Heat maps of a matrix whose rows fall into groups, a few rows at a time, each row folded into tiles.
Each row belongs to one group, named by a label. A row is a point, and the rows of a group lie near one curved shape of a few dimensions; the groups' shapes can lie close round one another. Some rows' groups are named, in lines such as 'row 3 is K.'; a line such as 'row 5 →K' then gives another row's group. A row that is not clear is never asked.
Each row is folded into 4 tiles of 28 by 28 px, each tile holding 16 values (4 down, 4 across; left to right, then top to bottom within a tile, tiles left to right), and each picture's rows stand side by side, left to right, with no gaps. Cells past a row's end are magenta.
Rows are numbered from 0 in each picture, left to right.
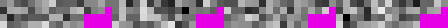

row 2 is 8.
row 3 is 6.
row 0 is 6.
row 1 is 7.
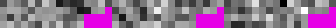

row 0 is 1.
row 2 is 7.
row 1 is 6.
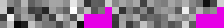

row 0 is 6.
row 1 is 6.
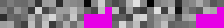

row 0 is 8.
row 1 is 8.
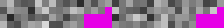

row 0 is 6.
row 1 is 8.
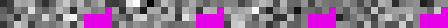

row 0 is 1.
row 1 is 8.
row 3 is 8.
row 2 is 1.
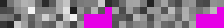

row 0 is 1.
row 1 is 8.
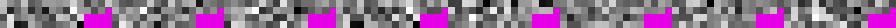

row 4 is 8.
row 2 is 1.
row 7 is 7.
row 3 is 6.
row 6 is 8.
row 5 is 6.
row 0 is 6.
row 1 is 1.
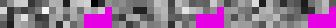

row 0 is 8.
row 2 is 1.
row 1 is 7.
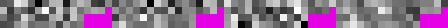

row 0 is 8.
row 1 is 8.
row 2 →6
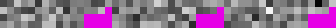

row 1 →6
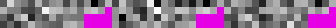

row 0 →6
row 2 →8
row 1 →6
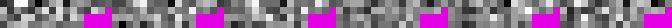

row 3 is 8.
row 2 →7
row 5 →8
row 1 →7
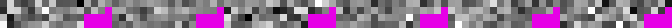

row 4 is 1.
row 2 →6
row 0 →6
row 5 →1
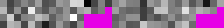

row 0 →1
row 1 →6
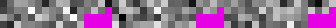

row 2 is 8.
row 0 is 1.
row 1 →6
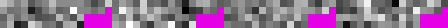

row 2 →8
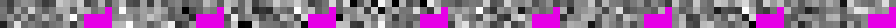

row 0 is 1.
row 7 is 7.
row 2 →6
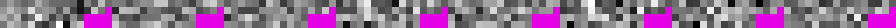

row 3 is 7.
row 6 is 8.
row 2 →8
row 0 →1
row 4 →6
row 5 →7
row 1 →6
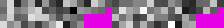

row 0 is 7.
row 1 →1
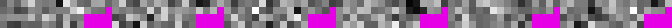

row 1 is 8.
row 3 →1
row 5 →6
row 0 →7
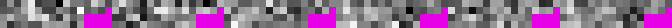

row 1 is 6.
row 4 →8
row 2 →1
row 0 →7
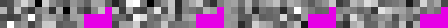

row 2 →6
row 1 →8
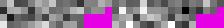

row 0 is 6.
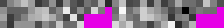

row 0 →1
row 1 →7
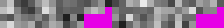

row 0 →7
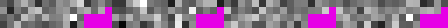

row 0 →1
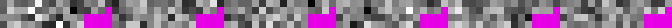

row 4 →7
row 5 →8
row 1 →1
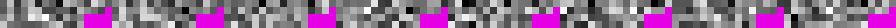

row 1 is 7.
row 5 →6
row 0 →7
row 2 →8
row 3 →1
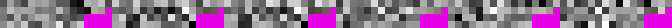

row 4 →6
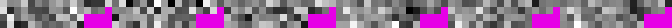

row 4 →1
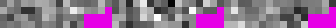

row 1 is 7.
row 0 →7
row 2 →7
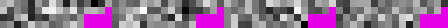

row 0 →6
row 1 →1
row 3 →1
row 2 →6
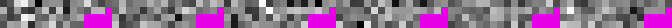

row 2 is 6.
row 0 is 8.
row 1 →6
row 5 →7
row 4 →7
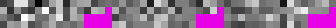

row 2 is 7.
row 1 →8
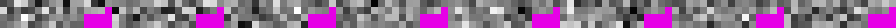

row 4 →7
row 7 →6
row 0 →8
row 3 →8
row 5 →7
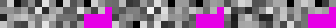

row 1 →8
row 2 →8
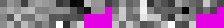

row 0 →1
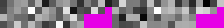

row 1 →6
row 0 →1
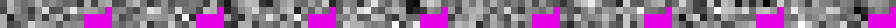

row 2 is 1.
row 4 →1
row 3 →1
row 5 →7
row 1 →1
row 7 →7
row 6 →6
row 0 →6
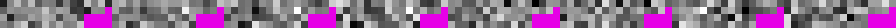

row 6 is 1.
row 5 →8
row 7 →6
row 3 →6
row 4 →8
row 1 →6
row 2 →6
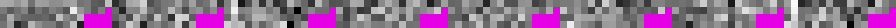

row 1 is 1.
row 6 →7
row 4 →8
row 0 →6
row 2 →7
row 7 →7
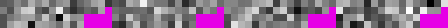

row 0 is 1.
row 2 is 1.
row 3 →6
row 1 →7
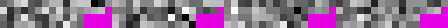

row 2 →7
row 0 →8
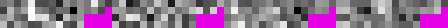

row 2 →7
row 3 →7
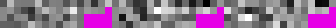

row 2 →8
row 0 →6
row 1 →6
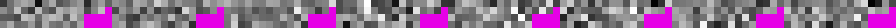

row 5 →6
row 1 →6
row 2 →6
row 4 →1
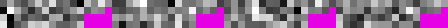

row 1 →7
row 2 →7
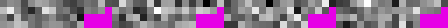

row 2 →1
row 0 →7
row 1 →6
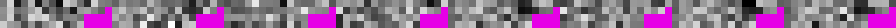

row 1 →1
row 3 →6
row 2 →7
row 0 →7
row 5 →8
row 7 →1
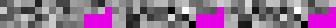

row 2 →6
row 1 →6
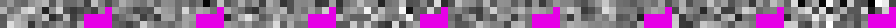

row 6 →6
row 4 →6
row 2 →8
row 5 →7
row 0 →1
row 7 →8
